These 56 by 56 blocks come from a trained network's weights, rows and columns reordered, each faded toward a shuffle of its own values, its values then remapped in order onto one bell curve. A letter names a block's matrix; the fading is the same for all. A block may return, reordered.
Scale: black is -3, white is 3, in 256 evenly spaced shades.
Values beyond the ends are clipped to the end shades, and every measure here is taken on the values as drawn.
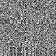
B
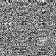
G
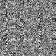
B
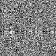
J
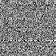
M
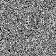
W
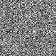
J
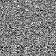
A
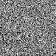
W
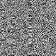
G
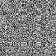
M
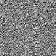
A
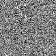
W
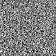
J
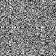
J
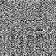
M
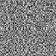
G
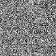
B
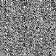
B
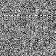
M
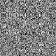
B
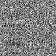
M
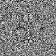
B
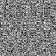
G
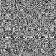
M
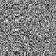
G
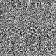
J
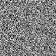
W
